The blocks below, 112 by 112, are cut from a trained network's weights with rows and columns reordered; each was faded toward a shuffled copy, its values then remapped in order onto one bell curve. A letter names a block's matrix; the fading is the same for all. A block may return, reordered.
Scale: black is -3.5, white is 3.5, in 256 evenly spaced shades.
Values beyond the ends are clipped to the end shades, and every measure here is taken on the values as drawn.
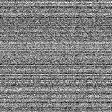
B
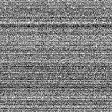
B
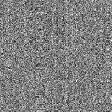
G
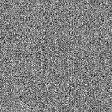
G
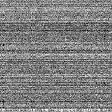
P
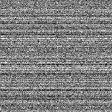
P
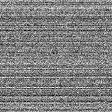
P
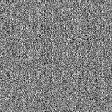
G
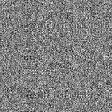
G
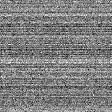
B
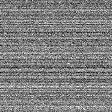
B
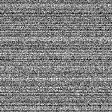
B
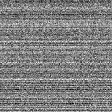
B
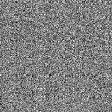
G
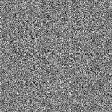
G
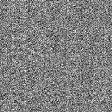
G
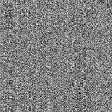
G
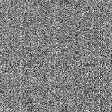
G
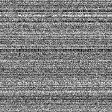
P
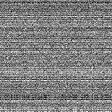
B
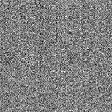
G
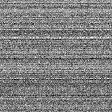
B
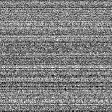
B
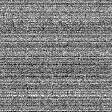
P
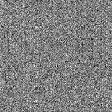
G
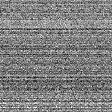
B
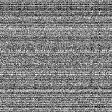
P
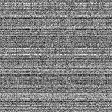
B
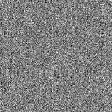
G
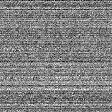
B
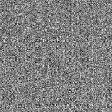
G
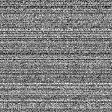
B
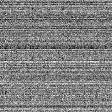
P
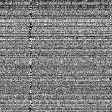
P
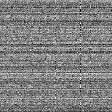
P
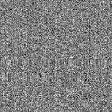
G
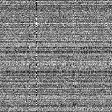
P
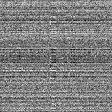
B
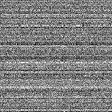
B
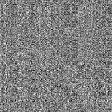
G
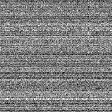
P
